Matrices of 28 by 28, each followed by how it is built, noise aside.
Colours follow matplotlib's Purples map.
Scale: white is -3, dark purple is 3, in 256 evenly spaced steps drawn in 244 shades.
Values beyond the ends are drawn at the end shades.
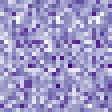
repeating columns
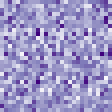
repeating columns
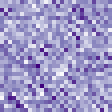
Toeplitz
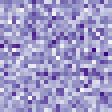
noise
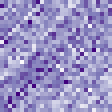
Hankel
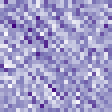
Toeplitz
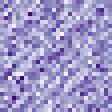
Hankel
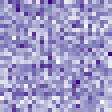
blocks
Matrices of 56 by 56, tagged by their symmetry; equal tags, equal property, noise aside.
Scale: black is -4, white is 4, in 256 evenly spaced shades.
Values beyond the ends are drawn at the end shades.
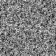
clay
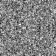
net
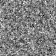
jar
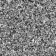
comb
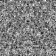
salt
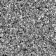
comb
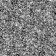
clay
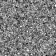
jar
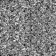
net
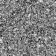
jar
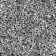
clay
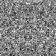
salt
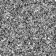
clay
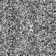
net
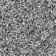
jar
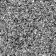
comb
